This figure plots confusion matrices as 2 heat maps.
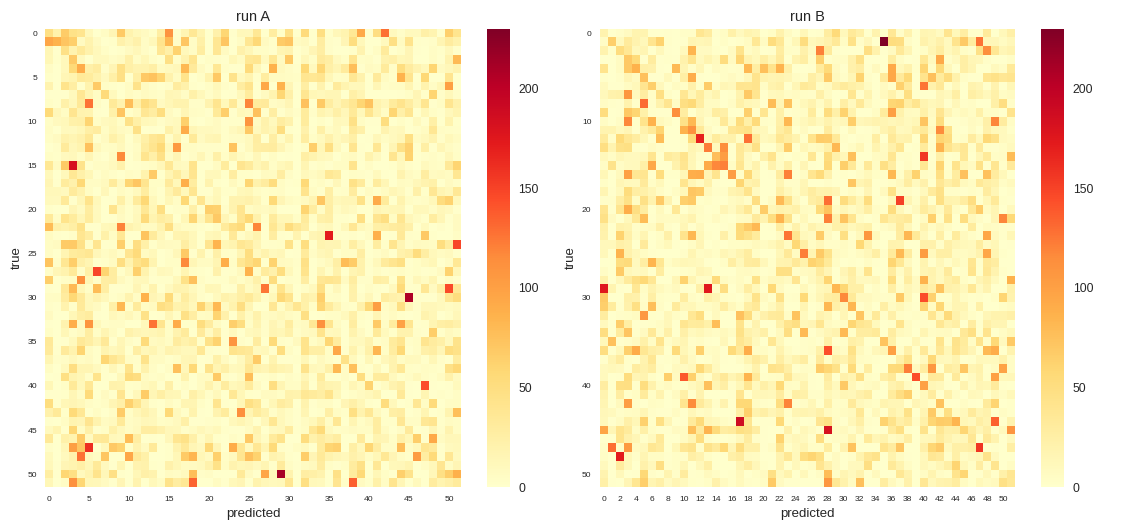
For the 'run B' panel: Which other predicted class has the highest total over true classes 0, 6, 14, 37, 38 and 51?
40
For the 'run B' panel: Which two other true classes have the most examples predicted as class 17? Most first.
44, 32
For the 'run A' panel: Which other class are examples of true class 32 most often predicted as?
21
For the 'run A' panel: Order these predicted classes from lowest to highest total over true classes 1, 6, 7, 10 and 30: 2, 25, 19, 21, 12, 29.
19, 21, 12, 2, 25, 29
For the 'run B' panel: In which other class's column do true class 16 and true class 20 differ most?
23
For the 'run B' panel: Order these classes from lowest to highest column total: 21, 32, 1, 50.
1, 50, 21, 32
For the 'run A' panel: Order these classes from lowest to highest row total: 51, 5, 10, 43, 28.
10, 28, 43, 51, 5
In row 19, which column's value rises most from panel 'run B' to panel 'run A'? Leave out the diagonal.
41
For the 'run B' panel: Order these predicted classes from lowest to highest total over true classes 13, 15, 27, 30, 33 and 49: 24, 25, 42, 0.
24, 25, 0, 42
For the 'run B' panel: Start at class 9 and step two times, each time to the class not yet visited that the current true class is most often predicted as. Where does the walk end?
28
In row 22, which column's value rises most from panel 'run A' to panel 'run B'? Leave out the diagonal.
19
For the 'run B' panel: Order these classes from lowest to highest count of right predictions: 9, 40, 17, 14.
17, 14, 40, 9
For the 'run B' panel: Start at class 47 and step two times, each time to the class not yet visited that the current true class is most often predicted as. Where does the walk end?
35
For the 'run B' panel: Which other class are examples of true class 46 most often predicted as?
22
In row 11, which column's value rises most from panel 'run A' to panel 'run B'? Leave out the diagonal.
42
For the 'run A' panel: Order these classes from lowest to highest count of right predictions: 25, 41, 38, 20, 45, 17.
41, 45, 25, 20, 38, 17
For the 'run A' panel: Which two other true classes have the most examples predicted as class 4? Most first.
48, 28
